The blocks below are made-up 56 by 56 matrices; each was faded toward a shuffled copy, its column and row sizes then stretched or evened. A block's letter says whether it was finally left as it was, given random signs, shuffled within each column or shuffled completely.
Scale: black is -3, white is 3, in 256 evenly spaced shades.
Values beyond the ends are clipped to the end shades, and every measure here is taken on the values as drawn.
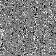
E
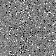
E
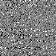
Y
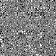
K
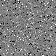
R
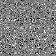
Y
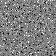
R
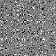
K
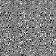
K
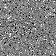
R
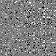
K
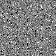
E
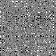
K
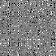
K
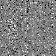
E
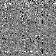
Y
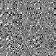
K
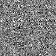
Y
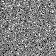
R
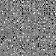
K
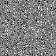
E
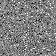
R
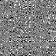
K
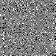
Y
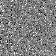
E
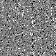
E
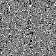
E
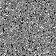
R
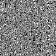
E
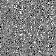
E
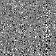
Y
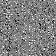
E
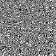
Y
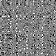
K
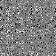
Y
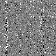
E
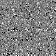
Y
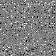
Y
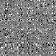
K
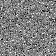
R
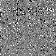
Y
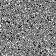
R
